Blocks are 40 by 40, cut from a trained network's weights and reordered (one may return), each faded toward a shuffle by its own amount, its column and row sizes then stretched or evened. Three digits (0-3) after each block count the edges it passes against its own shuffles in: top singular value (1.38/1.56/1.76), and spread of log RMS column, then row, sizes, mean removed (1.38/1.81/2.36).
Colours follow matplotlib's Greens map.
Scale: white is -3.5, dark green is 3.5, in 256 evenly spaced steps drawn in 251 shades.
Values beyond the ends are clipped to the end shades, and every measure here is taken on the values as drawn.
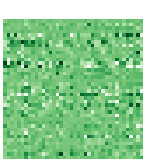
1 2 3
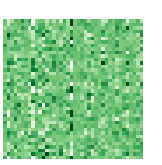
3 3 0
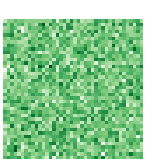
1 0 0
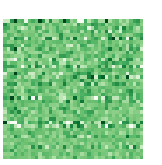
0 0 3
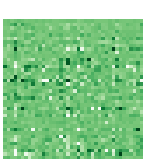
0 1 3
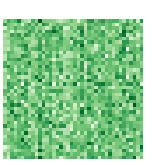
1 0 0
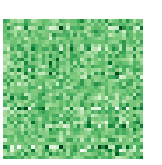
3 1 3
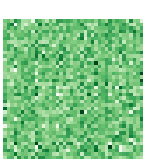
2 2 1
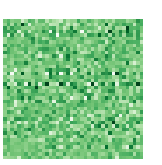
1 0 2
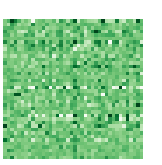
0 0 3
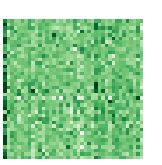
3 2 0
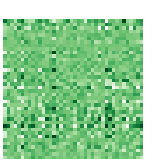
2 2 3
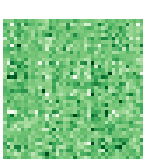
0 1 2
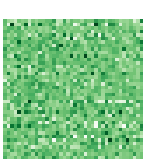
0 1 2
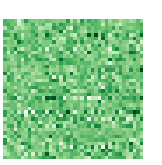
0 1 2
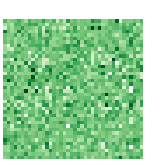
0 1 1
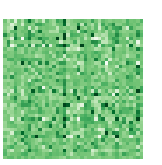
1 2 2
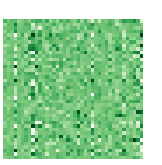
3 3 1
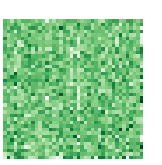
1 2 0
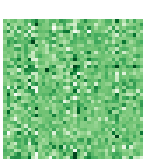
2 3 1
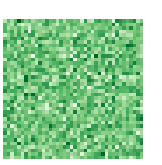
1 0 0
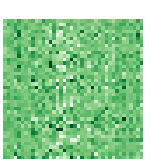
1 3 1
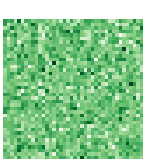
0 0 0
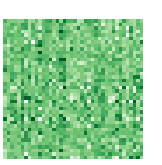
0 1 1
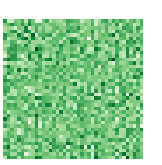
2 1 0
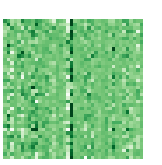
3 3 0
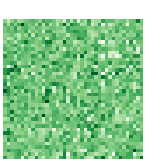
0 1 2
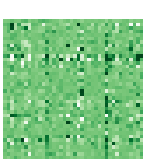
2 3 2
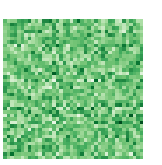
3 0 2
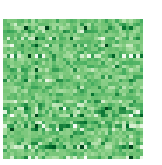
0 0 3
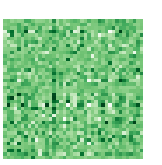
1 0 2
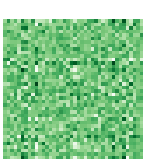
2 2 2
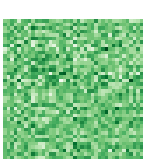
3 1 1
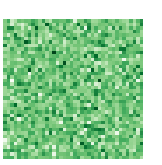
0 0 0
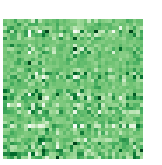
1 2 3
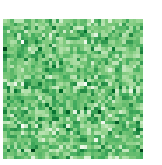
0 0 2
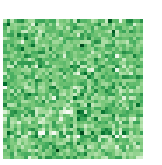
0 0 1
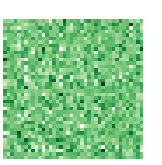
0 2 1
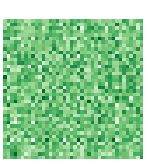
3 1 2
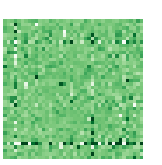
3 1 1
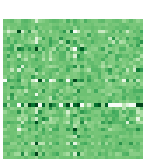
3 1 3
